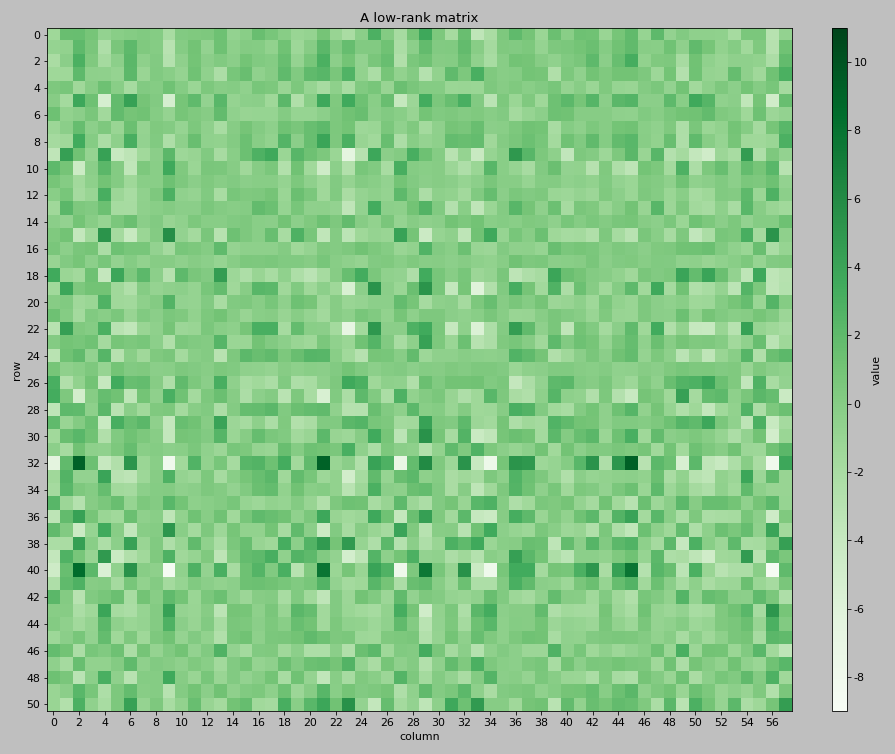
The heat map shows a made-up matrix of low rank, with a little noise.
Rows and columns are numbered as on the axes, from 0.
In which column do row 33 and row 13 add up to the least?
23
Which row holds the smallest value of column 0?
32
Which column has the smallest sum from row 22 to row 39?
33
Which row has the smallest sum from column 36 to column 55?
15
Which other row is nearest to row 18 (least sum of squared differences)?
29
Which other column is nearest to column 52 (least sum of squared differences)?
46
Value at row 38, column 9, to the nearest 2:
-2
